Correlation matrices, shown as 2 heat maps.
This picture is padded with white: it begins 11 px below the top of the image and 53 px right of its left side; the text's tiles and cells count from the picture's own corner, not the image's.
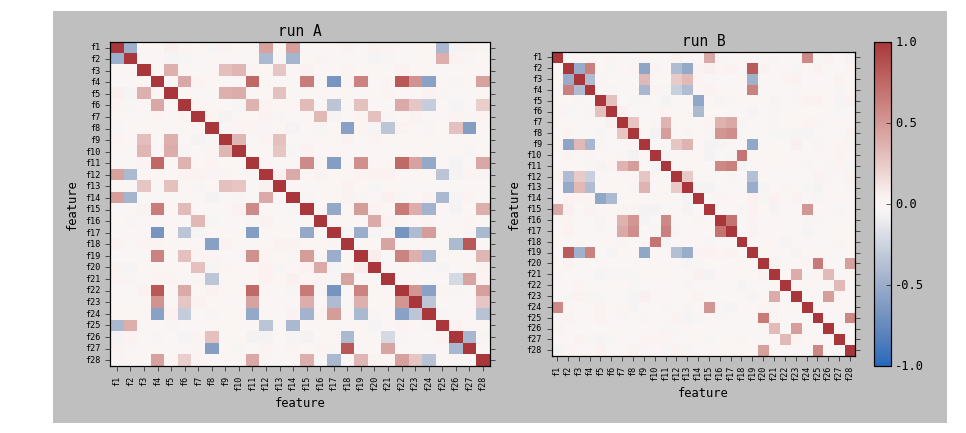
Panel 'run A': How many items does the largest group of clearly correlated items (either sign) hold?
10
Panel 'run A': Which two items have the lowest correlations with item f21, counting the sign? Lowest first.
f8, f26
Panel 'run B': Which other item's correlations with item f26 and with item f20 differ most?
f25
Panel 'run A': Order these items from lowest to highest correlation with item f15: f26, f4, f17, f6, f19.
f17, f26, f6, f19, f4
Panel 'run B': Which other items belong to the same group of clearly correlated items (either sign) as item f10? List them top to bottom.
f18
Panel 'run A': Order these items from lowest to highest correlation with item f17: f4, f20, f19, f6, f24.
f4, f19, f6, f20, f24
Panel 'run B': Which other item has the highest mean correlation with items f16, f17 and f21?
f11
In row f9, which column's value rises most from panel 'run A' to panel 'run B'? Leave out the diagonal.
f12
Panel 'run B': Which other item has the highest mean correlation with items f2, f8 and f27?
f19
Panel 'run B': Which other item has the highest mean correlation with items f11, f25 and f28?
f20
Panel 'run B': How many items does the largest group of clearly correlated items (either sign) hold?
7
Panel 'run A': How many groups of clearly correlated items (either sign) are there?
5
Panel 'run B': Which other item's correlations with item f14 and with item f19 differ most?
f2
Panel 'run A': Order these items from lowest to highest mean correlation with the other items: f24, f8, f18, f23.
f24, f8, f18, f23
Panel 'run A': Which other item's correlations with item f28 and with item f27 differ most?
f18
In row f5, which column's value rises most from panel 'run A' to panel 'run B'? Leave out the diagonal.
f6
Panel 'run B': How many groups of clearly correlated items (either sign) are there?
8
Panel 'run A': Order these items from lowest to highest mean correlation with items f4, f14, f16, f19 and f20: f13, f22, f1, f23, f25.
f25, f13, f1, f23, f22
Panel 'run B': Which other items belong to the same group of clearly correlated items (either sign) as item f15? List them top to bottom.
f1, f24
